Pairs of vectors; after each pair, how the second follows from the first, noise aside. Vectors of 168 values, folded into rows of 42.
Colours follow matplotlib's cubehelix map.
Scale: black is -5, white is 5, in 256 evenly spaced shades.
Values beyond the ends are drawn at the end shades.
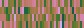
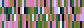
scaled up.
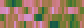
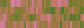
wrapped around, negated, shrunk.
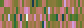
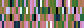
reversed, negated, scaled up.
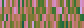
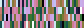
scaled up.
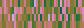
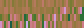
wrapped around, partly zeroed.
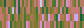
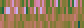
reversed, partly zeroed.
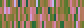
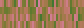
negated, shrunk.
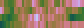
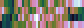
scaled up.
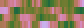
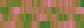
negated, shrunk.
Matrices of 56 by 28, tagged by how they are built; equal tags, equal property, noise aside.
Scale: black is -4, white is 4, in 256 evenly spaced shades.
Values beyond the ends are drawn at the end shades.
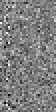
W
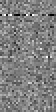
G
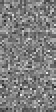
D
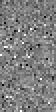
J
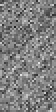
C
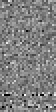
G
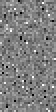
J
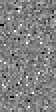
J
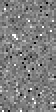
J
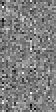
W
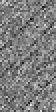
C
